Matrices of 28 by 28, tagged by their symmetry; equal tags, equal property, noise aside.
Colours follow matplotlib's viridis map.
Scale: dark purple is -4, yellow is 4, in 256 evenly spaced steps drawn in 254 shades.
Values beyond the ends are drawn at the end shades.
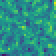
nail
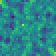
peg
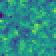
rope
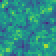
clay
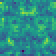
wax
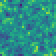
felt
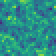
nail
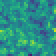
nail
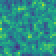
rope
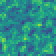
clay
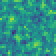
felt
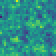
nail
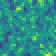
rope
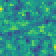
peg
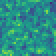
nail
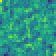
peg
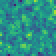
rope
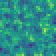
nail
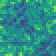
clay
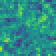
nail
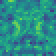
wax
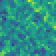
felt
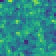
rope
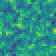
rope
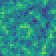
felt
